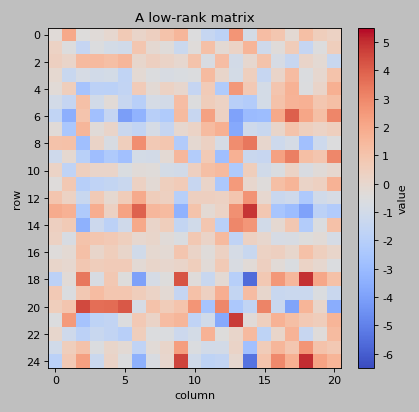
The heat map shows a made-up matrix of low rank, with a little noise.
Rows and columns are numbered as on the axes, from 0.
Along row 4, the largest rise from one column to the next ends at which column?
13
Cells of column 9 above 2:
3
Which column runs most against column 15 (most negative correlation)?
11
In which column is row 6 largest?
17
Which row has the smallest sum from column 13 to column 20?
20
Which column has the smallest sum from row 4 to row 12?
5
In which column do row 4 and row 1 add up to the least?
2
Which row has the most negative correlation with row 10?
0
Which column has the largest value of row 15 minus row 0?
12
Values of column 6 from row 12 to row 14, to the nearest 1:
2 4 2
